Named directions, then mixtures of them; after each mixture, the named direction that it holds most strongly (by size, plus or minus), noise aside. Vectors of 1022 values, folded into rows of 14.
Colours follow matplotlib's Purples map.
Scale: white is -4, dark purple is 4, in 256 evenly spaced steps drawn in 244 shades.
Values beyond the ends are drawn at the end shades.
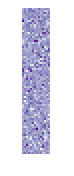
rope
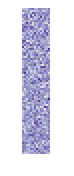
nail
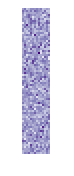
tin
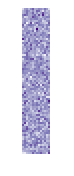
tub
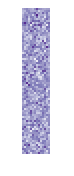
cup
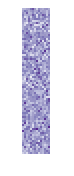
cup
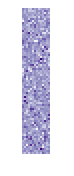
rope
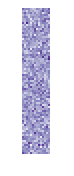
tin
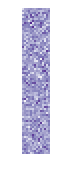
cup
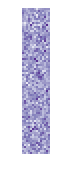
cup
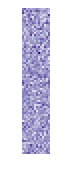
tin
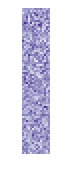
cup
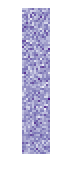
nail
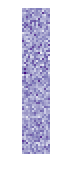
tin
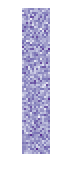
nail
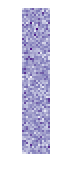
tub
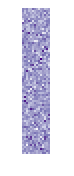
rope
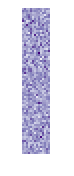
tin
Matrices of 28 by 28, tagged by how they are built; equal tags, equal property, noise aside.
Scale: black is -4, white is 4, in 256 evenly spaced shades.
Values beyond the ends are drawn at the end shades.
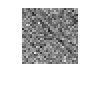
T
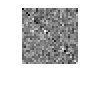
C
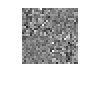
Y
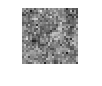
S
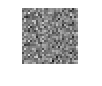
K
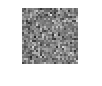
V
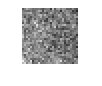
S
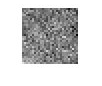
S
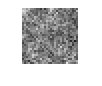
S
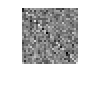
C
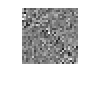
Y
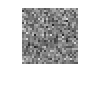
V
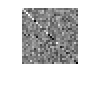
C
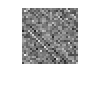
T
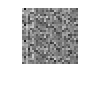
K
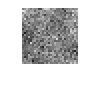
S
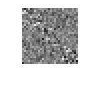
Y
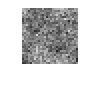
S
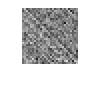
T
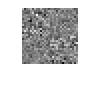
Y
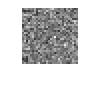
V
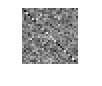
C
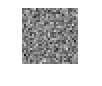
V
